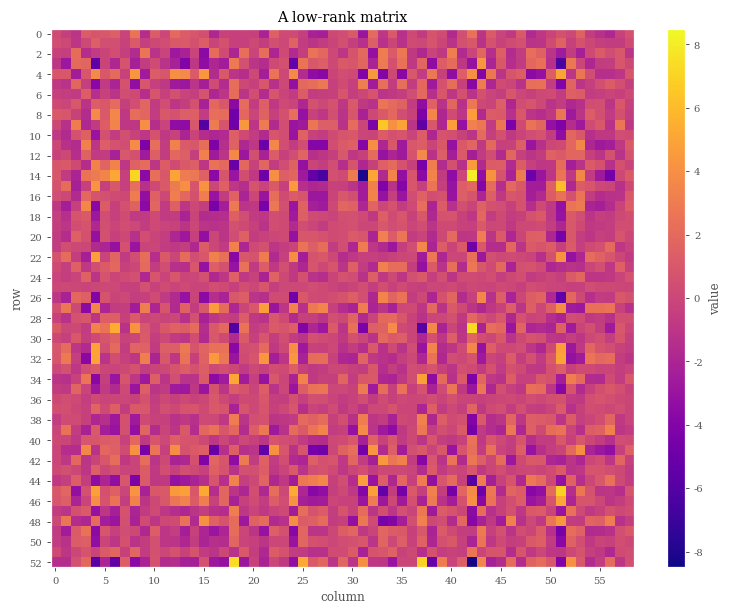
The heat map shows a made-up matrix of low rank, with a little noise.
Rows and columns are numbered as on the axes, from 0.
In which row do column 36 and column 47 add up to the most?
14
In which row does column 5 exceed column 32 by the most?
9
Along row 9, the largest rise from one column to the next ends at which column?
33
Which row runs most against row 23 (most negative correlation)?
12
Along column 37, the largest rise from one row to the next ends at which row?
52
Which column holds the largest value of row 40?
42
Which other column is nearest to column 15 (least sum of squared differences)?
13
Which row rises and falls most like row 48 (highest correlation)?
39
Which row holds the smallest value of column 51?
3
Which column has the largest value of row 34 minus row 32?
18
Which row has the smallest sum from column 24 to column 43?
45
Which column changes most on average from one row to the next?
51
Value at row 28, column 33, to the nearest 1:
2
